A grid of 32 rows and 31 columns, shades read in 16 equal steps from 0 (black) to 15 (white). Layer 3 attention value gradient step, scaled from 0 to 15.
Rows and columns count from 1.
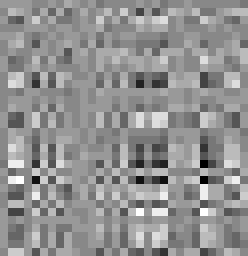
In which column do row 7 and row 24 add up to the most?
26
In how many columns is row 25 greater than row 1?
15
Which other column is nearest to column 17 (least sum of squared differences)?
27
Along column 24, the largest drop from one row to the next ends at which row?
24
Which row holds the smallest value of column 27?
21
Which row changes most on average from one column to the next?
23
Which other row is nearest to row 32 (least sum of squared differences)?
10
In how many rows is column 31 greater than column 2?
14
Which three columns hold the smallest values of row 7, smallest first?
9, 20, 18
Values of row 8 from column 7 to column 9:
10 7 6
